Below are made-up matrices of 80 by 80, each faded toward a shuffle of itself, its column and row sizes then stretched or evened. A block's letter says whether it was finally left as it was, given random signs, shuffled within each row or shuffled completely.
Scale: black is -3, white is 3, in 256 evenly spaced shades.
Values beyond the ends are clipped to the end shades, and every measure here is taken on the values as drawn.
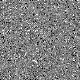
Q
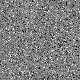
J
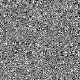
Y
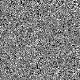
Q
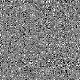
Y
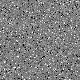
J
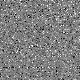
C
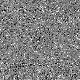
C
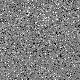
J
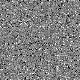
C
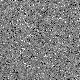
J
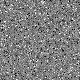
J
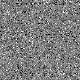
Q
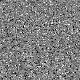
C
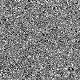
C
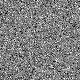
J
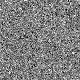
J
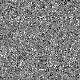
C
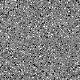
Q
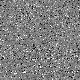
C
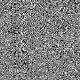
Y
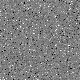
J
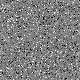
J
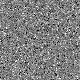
J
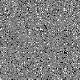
Y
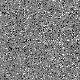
Q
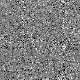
Q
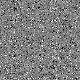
Q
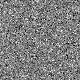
J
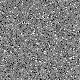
J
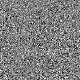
Q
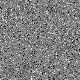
J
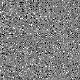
Y
